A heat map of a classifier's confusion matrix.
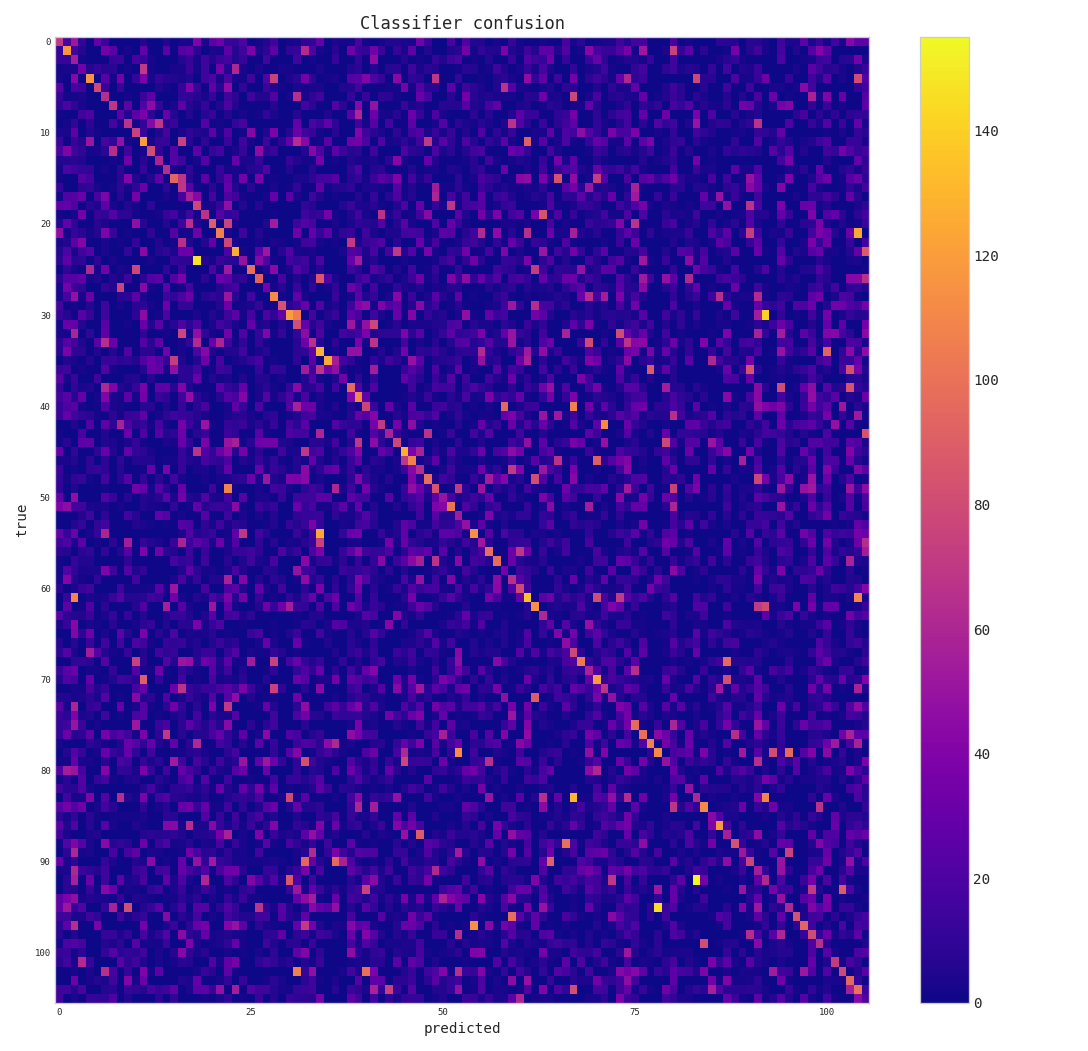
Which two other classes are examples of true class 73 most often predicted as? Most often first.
22, 2
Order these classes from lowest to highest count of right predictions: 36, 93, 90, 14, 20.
93, 36, 14, 90, 20
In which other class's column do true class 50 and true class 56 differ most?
60
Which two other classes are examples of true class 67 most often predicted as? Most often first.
4, 52
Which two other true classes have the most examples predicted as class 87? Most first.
68, 70
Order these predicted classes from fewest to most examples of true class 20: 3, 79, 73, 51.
3, 79, 51, 73
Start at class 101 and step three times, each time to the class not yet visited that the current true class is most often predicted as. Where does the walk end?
61
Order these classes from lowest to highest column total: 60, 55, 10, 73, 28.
10, 60, 28, 55, 73
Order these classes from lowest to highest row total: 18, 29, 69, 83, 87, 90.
69, 18, 87, 29, 90, 83
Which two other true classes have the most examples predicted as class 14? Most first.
76, 62
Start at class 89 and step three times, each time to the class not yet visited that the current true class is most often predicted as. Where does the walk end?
52
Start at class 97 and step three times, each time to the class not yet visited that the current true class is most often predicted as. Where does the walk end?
100
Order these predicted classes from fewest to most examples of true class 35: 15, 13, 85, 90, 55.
13, 90, 55, 85, 15
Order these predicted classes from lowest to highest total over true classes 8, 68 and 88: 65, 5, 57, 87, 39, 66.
5, 65, 57, 39, 87, 66
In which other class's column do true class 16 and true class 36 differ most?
77
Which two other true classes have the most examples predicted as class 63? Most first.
19, 83
